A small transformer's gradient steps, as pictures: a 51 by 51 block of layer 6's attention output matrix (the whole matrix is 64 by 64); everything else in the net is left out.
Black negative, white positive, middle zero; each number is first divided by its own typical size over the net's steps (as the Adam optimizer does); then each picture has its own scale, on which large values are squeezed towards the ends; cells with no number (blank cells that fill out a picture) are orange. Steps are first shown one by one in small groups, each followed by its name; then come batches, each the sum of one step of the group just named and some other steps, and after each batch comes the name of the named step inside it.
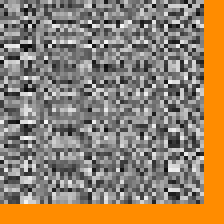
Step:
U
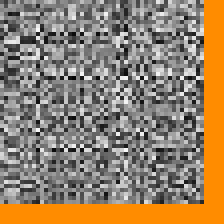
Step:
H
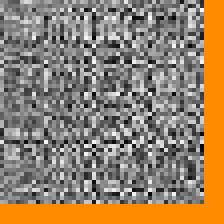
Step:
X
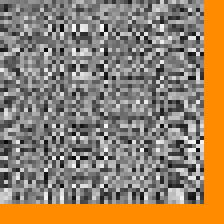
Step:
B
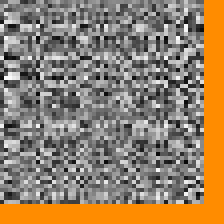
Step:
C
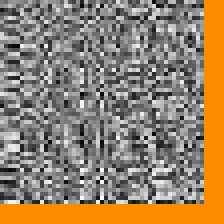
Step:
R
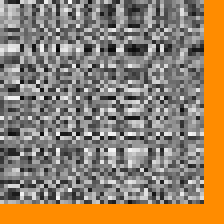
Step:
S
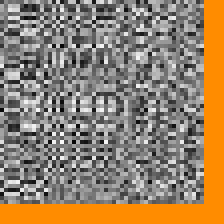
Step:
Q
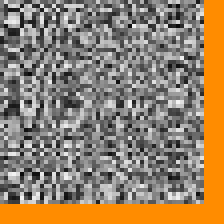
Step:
C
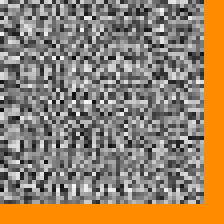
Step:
B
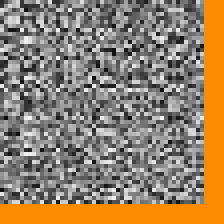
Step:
S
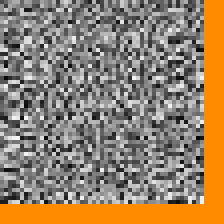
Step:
R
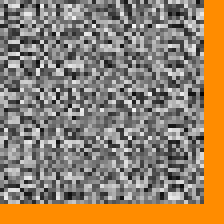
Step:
H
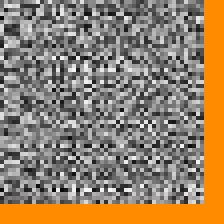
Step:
C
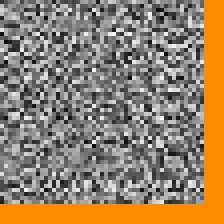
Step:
X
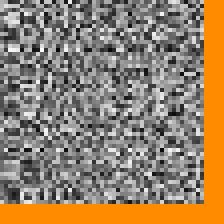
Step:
S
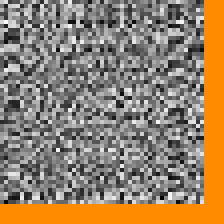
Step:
S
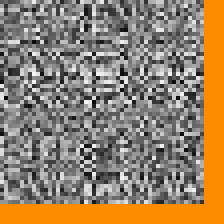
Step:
H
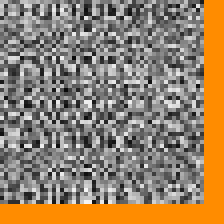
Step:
X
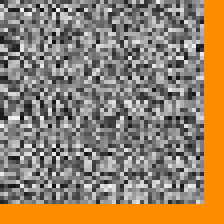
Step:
H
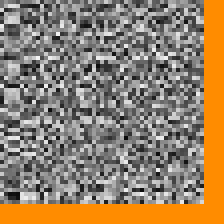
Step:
C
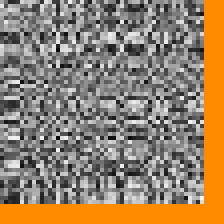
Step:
S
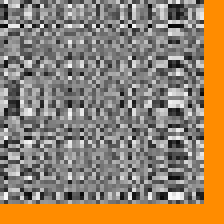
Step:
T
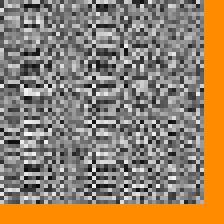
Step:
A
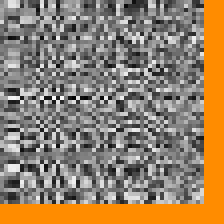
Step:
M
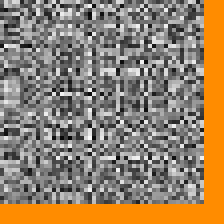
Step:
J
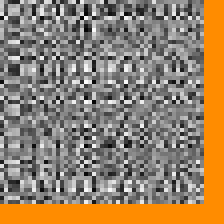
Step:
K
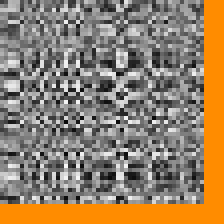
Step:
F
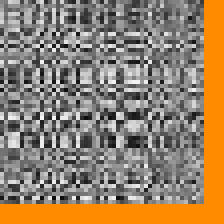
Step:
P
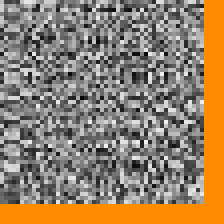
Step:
M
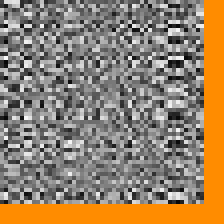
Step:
T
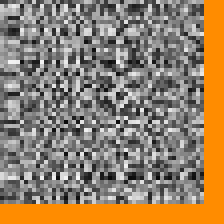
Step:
F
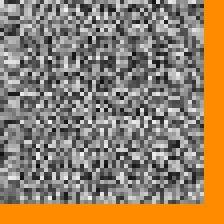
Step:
F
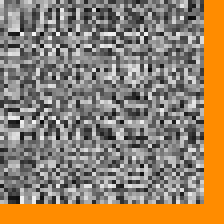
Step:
P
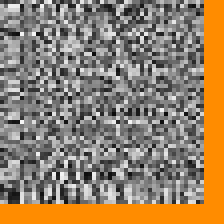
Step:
F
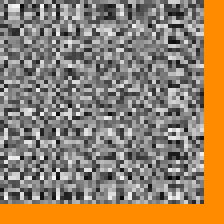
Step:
T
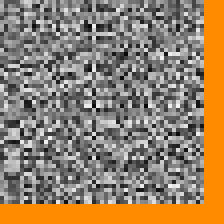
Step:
A
